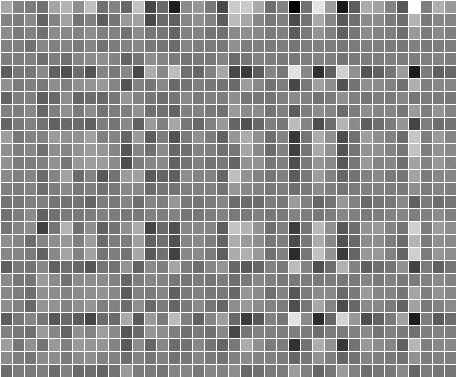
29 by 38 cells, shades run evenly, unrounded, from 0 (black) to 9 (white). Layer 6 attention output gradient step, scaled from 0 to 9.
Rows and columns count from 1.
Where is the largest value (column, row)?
35, 1
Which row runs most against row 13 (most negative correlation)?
29
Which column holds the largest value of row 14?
20
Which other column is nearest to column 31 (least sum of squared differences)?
22
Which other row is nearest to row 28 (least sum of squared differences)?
3
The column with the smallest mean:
25
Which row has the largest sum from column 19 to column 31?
18
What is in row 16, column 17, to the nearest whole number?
4
